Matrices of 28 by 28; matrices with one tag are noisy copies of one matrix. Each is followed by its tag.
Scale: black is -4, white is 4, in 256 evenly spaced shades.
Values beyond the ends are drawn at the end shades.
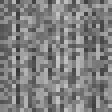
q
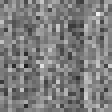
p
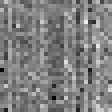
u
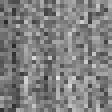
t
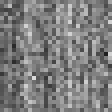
t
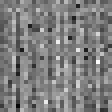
q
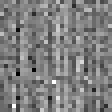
q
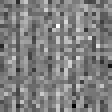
q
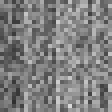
t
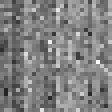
t
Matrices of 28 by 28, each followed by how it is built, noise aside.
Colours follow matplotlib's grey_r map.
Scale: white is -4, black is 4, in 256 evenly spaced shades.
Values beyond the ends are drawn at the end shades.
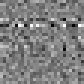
low rank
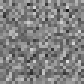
repeating columns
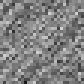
Hankel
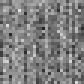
blocks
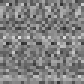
repeating columns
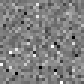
sparse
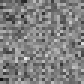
blocks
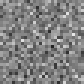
repeating columns
